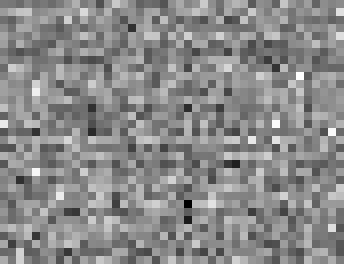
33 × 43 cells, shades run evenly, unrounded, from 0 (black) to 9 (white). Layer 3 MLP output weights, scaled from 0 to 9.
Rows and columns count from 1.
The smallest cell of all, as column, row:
24, 26
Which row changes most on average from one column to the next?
17
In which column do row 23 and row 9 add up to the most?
22
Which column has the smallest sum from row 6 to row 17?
12
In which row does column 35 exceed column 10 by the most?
16
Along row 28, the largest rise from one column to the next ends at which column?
25
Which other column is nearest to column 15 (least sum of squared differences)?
31
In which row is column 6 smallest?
19
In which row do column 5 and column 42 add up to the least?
30
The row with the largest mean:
18
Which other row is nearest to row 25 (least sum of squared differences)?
13
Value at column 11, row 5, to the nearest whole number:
7
